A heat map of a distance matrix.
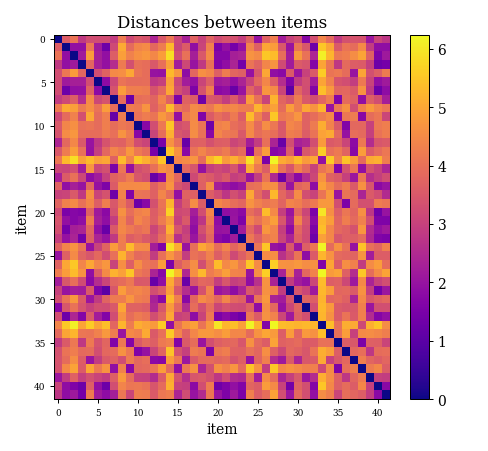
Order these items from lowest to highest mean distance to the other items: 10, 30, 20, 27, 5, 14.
5, 20, 30, 10, 27, 14
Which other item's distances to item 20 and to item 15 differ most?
38
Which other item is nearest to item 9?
7
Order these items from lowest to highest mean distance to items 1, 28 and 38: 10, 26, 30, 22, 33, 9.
22, 9, 30, 10, 26, 33
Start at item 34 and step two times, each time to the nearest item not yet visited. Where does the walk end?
37
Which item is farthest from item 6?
33
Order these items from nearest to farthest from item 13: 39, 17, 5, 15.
5, 39, 17, 15
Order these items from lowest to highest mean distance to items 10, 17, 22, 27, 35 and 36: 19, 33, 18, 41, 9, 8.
19, 41, 18, 9, 8, 33
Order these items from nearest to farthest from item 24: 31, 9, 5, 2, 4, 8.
4, 5, 31, 8, 2, 9
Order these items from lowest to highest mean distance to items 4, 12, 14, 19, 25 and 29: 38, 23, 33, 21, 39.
39, 23, 21, 38, 33
